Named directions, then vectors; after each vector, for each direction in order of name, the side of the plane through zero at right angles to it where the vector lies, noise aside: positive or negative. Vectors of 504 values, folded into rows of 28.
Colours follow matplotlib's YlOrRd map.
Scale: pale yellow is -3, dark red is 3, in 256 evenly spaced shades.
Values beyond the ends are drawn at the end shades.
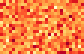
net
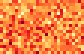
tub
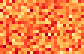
negative, positive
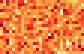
negative, negative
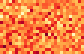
negative, positive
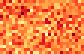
positive, negative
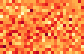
negative, positive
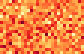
negative, positive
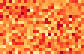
positive, negative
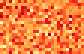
positive, negative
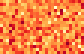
positive, positive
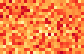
positive, negative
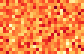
negative, negative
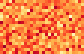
negative, positive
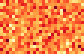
negative, negative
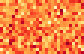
positive, positive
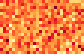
negative, negative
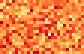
negative, positive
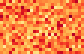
positive, negative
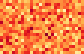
negative, positive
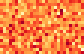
positive, positive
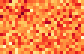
positive, negative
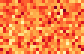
negative, negative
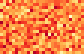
negative, positive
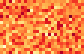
positive, negative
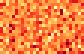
positive, positive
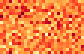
positive, negative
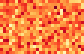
negative, negative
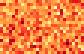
positive, positive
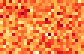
positive, negative
